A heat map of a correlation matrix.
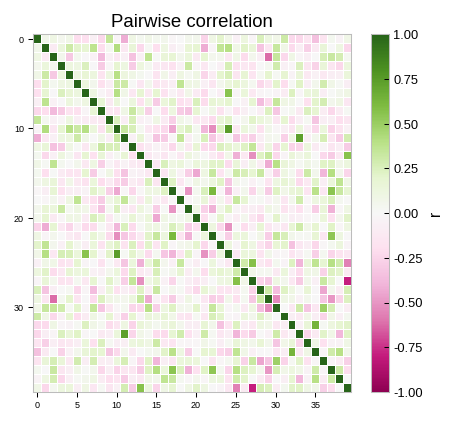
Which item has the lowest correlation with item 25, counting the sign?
39
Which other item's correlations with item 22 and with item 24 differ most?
10
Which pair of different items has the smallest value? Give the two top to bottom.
27, 39
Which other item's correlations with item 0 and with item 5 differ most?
11
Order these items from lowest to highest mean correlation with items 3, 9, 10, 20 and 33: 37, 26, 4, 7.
37, 26, 7, 4
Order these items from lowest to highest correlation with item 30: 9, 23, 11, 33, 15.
15, 9, 11, 23, 33
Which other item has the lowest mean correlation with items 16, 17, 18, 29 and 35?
24
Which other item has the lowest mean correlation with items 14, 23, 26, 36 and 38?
29
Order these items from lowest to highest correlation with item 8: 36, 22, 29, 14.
14, 36, 22, 29
